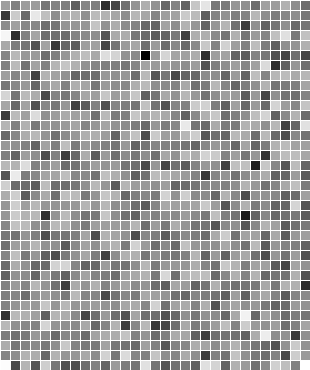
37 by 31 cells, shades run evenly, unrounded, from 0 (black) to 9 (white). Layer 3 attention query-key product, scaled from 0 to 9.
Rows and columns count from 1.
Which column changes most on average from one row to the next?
21
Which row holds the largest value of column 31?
37
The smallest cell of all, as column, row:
15, 6
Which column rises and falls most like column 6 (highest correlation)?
7
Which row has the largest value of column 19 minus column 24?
13
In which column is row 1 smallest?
11
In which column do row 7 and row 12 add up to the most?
27
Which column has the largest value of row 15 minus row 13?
29
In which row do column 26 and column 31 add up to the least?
17
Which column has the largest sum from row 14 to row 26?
2
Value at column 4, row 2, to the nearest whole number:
8
